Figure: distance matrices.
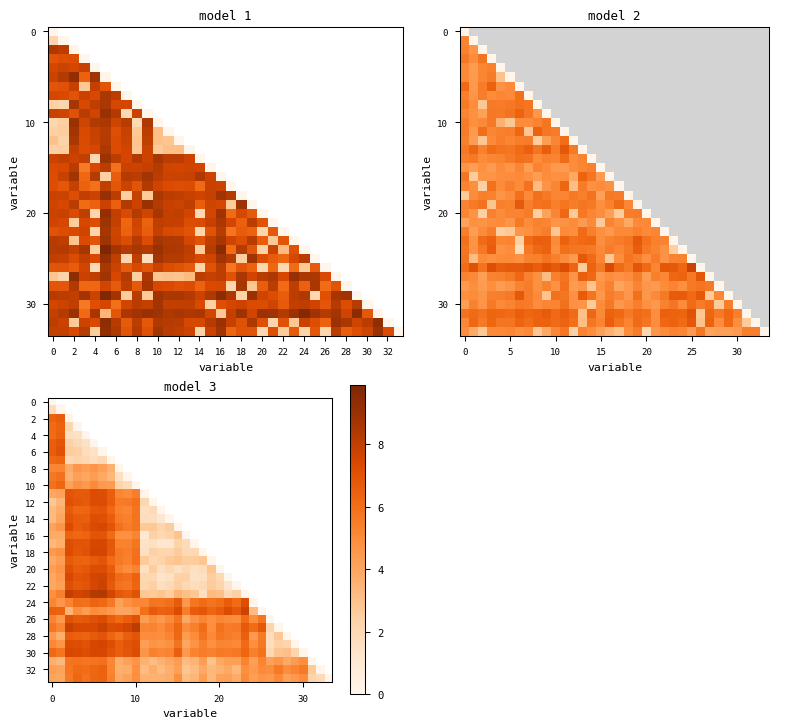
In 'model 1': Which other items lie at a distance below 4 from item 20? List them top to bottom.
4, 14, 22, 24, 26, 33
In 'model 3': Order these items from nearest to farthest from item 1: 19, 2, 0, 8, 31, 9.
0, 31, 19, 8, 9, 2
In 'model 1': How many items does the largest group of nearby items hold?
8
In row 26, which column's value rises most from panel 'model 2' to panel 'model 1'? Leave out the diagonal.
31
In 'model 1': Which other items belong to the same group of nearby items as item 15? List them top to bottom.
30
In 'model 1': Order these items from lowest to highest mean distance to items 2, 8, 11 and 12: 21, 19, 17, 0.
0, 21, 17, 19
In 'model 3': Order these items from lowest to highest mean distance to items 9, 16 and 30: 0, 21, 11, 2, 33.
11, 33, 21, 0, 2
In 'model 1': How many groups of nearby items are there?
8
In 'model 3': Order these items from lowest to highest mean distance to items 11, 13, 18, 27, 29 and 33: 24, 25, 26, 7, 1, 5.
26, 1, 24, 25, 7, 5
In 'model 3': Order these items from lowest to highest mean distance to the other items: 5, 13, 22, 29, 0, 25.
13, 22, 0, 29, 25, 5
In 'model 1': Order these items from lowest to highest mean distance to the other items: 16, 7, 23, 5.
7, 23, 16, 5
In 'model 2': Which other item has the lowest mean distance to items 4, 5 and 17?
22
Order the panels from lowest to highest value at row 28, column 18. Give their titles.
model 2, model 3, model 1
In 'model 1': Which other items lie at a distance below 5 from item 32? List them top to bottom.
2, 21, 23
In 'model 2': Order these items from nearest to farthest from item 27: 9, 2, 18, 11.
9, 2, 18, 11
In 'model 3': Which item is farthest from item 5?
23
